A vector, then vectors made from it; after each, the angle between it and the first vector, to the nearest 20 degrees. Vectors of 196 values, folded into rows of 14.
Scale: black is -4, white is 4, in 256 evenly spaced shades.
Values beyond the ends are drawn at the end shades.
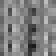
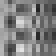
100 degrees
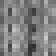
20 degrees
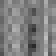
20 degrees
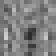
40 degrees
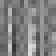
140 degrees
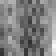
60 degrees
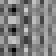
80 degrees
